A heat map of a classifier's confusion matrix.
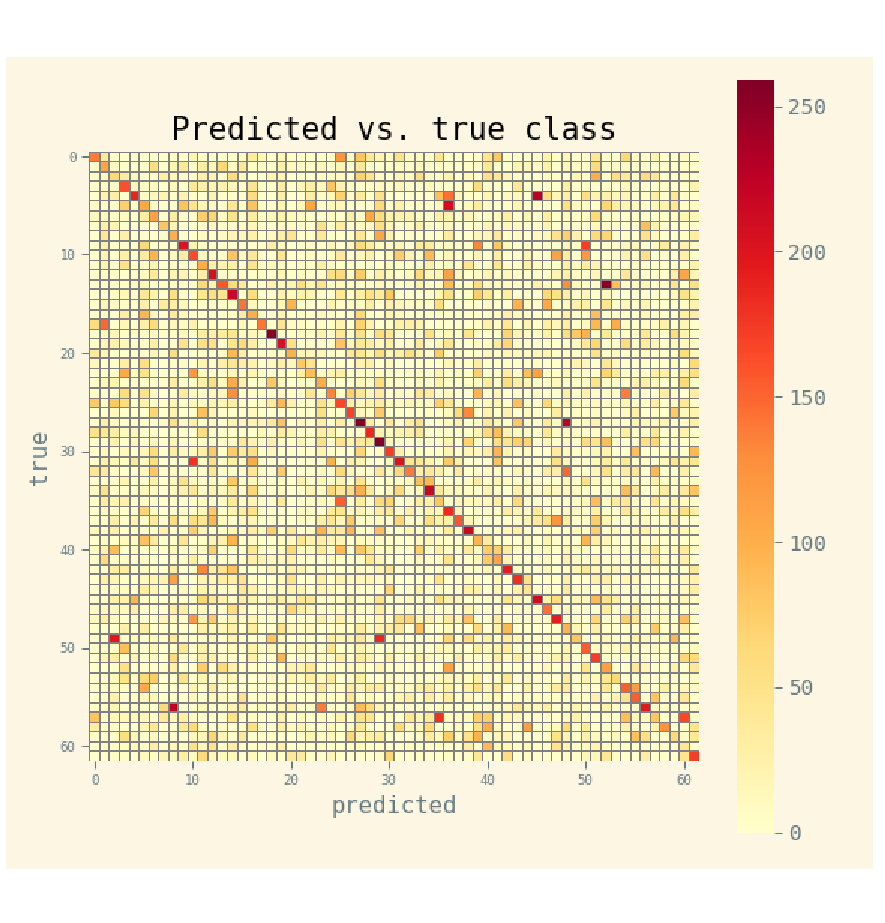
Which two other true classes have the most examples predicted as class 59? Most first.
49, 26
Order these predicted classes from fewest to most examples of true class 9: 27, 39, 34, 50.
34, 27, 39, 50
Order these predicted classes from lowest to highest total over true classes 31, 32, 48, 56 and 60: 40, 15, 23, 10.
15, 40, 23, 10
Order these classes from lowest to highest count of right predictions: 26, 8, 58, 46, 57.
57, 8, 58, 46, 26
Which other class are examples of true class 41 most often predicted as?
40
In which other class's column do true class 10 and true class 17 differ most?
1
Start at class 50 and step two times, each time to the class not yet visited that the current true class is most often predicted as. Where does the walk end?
24
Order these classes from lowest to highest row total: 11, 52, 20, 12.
11, 52, 20, 12
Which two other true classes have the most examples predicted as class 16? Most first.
31, 5
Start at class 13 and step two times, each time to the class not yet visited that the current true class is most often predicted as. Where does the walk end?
36
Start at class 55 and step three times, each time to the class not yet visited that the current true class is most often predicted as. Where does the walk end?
25
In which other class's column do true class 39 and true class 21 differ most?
50
